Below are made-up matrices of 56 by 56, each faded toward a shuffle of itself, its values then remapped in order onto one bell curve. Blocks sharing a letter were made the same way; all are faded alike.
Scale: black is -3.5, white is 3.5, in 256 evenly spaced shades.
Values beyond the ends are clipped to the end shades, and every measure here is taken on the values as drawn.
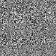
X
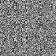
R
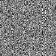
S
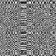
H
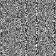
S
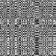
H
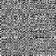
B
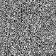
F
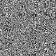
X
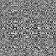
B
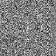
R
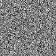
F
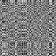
H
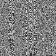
S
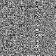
X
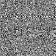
X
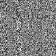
R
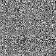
X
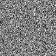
F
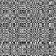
H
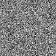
F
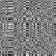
H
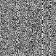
S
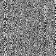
S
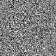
R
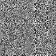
X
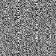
R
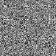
X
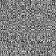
B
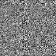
X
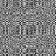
H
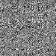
X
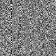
R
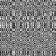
H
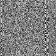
S
